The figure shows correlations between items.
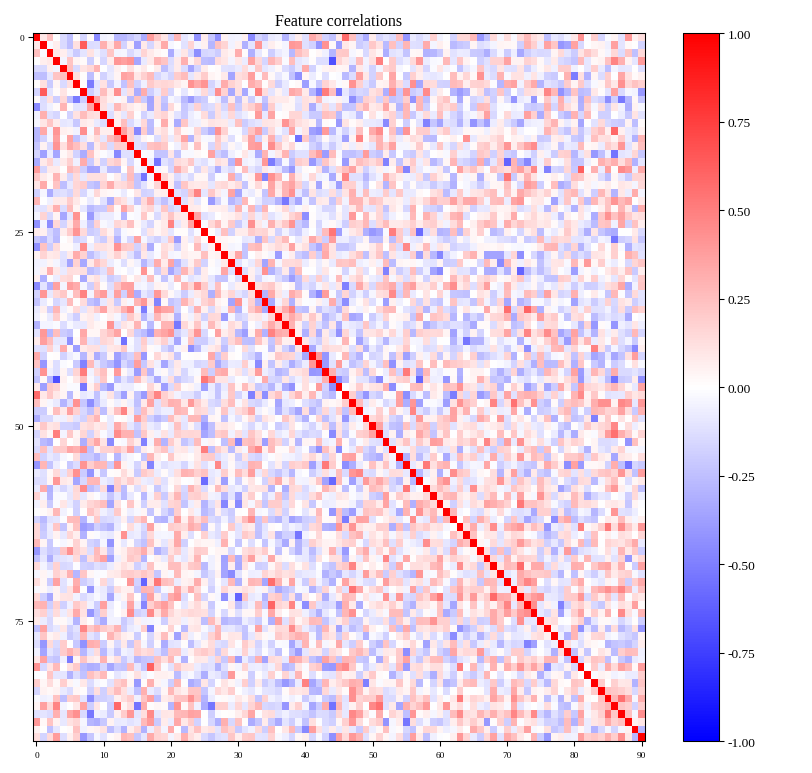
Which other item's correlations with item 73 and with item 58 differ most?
35
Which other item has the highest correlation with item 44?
25
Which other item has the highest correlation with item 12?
86
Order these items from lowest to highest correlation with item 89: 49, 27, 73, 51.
27, 51, 49, 73
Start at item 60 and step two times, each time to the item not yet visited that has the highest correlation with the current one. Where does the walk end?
68
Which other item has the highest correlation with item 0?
46
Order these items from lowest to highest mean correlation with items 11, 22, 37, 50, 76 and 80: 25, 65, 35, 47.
65, 25, 47, 35
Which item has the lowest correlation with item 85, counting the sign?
8
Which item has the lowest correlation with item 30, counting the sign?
72
